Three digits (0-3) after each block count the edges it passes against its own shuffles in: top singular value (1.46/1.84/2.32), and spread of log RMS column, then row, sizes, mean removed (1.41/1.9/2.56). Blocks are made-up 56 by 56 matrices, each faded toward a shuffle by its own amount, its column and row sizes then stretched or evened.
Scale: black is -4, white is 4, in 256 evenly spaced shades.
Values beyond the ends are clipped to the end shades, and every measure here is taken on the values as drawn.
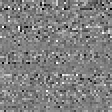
0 0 3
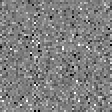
1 1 0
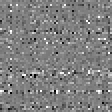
1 2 3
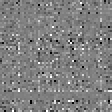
0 2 3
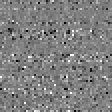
0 1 3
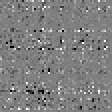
0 2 3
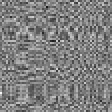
3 1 2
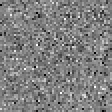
1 1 0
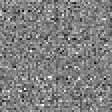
0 0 2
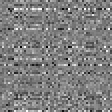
3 1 3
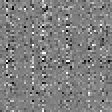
2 3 2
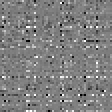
2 2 3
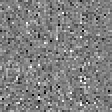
0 2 0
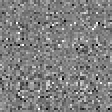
2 1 2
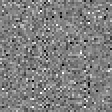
2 1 0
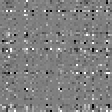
1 3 3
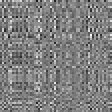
3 3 3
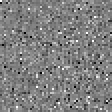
0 0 1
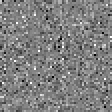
1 1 0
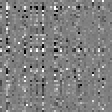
3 3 1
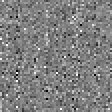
1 2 0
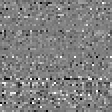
1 0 3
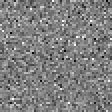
0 0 1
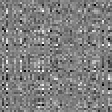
3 3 2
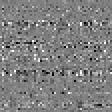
2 0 3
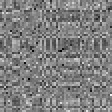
3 0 1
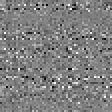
2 0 3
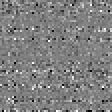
0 1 3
